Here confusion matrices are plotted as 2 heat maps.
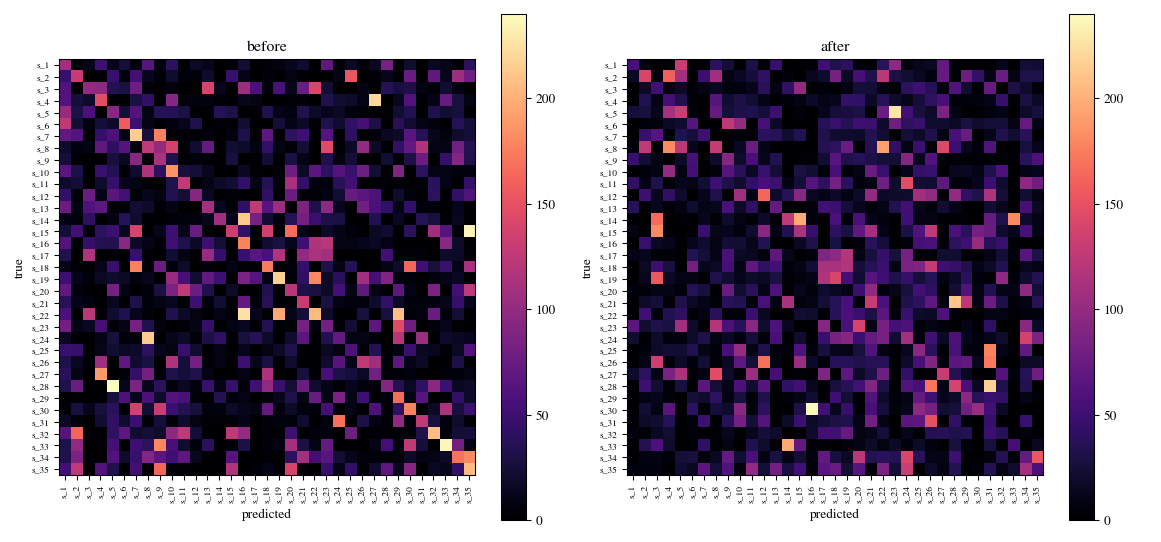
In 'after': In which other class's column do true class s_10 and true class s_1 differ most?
s_5
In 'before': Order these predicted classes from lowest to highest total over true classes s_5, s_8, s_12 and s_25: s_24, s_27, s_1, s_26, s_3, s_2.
s_24, s_2, s_27, s_3, s_26, s_1
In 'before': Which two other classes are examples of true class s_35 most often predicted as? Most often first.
s_9, s_20
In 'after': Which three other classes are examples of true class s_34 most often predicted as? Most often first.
s_35, s_24, s_20
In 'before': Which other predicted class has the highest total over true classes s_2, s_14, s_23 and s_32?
s_16
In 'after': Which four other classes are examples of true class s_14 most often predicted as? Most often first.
s_15, s_33, s_3, s_31
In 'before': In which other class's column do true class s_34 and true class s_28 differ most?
s_5
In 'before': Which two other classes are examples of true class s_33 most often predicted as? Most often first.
s_9, s_30
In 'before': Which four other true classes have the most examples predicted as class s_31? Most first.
s_8, s_24, s_9, s_29
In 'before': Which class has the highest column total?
s_7
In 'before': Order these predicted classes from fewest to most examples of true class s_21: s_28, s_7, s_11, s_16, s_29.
s_11, s_29, s_7, s_28, s_16
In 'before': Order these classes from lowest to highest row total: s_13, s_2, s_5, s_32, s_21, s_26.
s_21, s_5, s_2, s_26, s_13, s_32
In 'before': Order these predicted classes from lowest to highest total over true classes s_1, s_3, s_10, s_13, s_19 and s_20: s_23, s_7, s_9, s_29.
s_9, s_7, s_29, s_23
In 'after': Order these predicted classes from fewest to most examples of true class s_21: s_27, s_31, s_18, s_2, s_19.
s_27, s_2, s_18, s_19, s_31
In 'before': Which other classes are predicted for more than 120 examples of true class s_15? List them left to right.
s_7, s_18, s_20, s_35
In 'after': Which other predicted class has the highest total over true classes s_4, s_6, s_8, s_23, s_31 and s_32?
s_22
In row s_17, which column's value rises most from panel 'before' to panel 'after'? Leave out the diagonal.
s_24
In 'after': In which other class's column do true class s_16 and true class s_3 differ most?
s_30
